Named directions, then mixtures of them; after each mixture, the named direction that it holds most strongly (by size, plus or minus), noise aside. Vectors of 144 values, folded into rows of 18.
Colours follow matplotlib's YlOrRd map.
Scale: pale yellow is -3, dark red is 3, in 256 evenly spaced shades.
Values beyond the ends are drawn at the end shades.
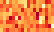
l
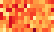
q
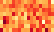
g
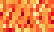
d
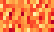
d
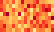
q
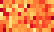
q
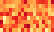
g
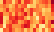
g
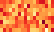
g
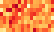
q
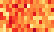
q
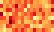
q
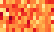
q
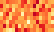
d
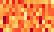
g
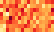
q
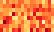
g
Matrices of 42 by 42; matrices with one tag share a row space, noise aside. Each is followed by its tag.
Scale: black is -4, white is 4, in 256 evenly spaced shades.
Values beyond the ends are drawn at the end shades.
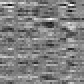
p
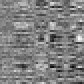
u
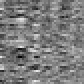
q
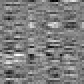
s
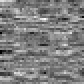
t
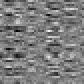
s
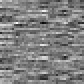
t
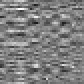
q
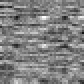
t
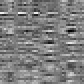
p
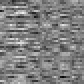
q
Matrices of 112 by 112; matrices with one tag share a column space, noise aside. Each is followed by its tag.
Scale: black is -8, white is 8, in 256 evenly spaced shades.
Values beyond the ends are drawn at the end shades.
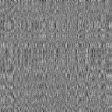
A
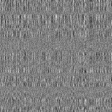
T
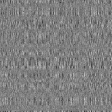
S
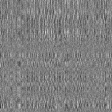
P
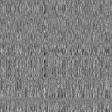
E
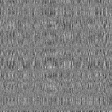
S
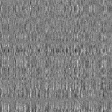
E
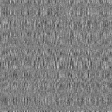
S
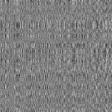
A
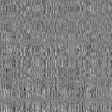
E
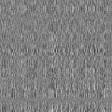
E
